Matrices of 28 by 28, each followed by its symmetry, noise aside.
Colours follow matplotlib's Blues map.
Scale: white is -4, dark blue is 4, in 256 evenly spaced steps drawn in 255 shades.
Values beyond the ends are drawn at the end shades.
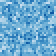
mirrored left to right.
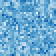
no symmetry.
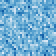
symmetric across the other diagonal.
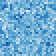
mirrored left to right.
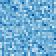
same after a half turn.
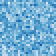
mirrored left to right.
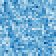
same after a half turn.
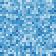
mirrored left to right.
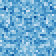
mirrored left to right.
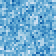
same after a half turn.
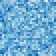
same after a half turn.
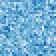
no symmetry.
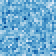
symmetric across the other diagonal.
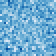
symmetric across the other diagonal.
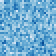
no symmetry.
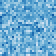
mirrored left to right.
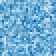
no symmetry.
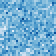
symmetric across the other diagonal.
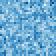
same after a half turn.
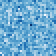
symmetric across the other diagonal.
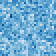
no symmetry.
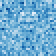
mirrored left to right.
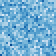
symmetric across the other diagonal.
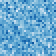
symmetric across the other diagonal.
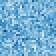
same after a half turn.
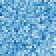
no symmetry.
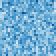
no symmetry.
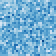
same after a half turn.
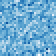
same after a half turn.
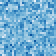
no symmetry.
